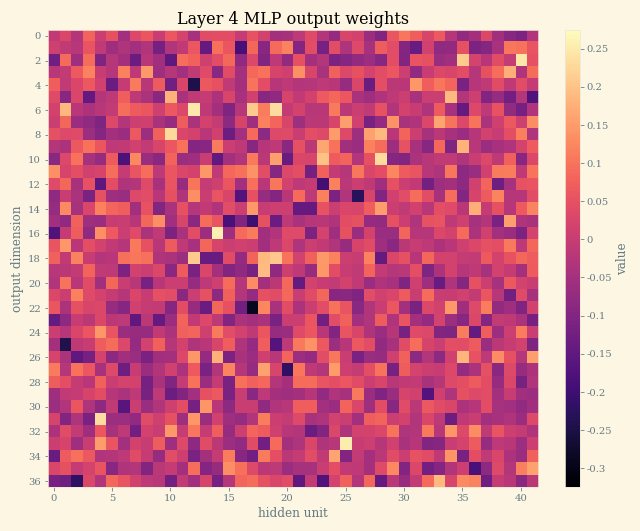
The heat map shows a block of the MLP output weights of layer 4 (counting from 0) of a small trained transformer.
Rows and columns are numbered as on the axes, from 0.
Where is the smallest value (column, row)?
17, 22
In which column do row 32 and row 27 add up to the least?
20
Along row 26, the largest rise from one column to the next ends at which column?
14
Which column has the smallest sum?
16
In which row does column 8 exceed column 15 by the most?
15
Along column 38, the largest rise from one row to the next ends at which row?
13
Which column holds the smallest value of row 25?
1
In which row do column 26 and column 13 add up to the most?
11
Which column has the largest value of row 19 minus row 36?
23
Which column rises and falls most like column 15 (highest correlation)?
3
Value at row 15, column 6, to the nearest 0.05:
0
